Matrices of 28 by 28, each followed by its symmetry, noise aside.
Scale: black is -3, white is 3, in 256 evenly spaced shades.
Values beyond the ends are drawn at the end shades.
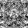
mirrored left to right.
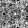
mirrored top to bottom.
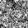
no symmetry.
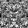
mirrored left to right.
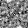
same after a half turn.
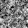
no symmetry.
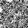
symmetric.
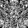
mirrored left to right.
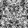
mirrored left to right.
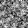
symmetric across the other diagonal.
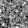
symmetric across the other diagonal.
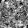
same after a half turn.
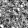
symmetric across the other diagonal.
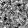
symmetric.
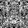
mirrored left to right.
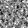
no symmetry.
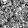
antisymmetric.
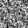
antisymmetric.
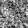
antisymmetric.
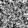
antisymmetric.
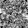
same after a half turn.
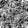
symmetric.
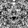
mirrored left to right.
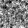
no symmetry.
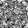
symmetric across the other diagonal.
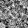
symmetric across the other diagonal.
